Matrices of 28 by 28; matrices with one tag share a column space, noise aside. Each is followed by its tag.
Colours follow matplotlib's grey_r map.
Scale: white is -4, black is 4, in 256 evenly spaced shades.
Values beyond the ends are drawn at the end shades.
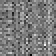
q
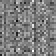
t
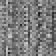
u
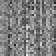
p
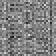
q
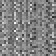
q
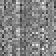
p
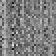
p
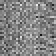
q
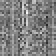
p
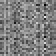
q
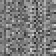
t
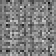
t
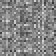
t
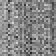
q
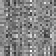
u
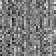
p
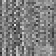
u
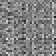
q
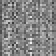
q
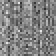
p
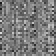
t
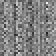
t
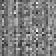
p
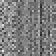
t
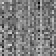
p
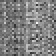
q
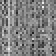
p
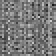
q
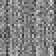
u
